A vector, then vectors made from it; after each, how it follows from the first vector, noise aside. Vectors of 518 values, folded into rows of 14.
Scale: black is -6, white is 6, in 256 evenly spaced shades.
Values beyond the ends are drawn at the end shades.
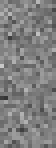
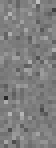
partly zeroed.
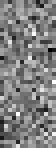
reversed, scaled up.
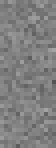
reversed, negated, shrunk.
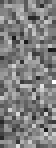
reversed, scaled up.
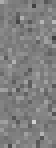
wrapped around, partly zeroed.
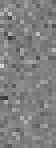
partly zeroed.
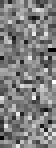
reversed, scaled up.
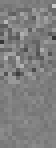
wrapped around, partly zeroed.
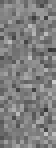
reversed.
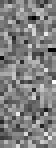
reversed, scaled up.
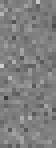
partly zeroed.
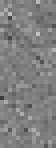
partly zeroed.
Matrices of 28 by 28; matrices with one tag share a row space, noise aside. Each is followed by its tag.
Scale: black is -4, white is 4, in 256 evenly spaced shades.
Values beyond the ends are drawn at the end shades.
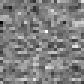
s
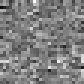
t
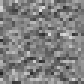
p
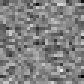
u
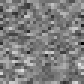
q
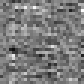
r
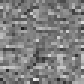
t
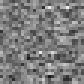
p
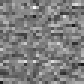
s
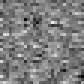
s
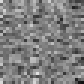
s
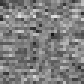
s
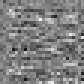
r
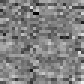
t
